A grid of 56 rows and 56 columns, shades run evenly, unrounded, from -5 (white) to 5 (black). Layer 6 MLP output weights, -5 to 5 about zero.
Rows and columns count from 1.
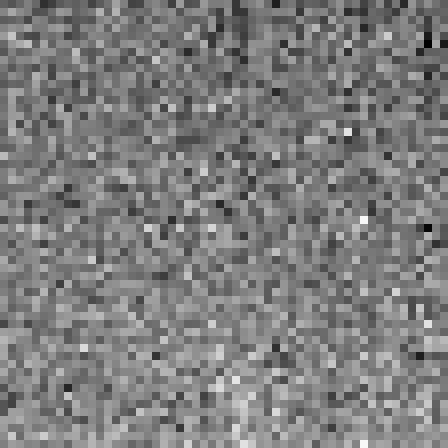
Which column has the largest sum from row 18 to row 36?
31
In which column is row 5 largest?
54
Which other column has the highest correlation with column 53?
35
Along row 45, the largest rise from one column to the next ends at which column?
20
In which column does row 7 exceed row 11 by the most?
44
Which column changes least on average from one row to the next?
33
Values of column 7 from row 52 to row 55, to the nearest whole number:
1 0 -1 -1
